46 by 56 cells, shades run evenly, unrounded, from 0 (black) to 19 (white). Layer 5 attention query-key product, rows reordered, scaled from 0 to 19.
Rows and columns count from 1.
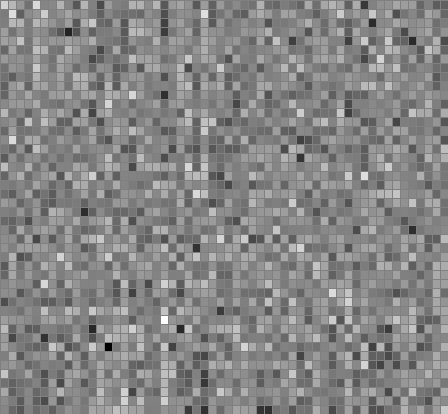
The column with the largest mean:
37
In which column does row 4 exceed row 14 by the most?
17
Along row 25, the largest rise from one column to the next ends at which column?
31
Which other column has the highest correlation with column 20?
5
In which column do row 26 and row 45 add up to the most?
21
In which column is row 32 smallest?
19
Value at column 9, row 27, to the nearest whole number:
12
